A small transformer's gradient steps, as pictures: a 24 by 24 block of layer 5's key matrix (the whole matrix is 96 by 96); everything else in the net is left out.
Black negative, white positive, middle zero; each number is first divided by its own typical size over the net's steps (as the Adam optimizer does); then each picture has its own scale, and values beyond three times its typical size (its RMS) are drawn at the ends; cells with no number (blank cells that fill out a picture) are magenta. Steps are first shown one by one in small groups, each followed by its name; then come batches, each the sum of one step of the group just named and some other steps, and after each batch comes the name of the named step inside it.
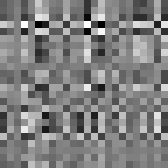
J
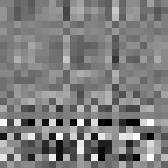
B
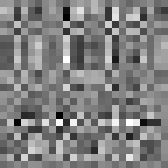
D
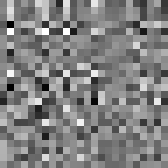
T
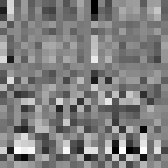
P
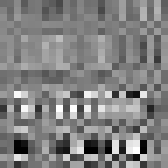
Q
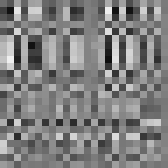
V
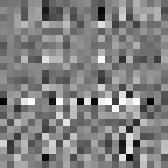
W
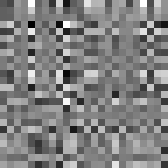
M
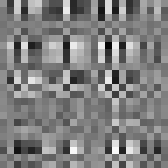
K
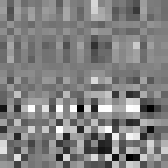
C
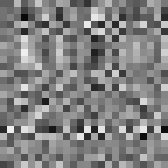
J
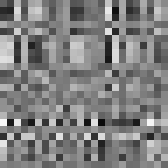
V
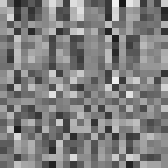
D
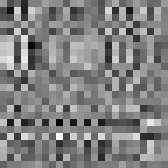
V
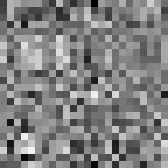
P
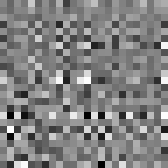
M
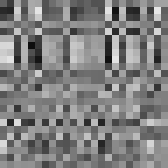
V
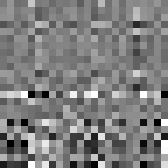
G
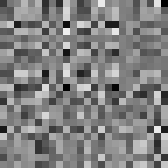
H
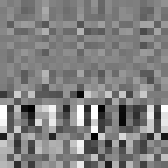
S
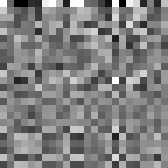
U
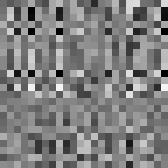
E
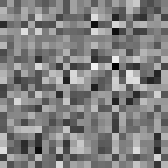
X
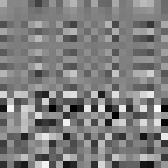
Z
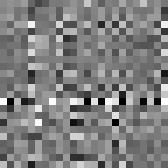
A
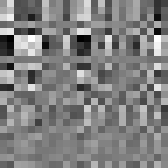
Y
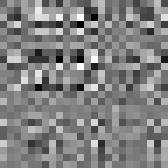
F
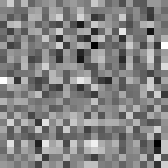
F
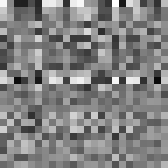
U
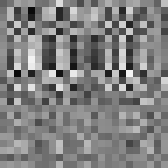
E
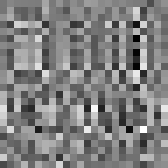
S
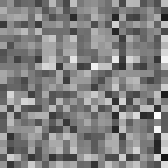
X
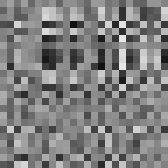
F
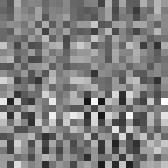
A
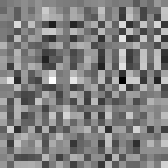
F
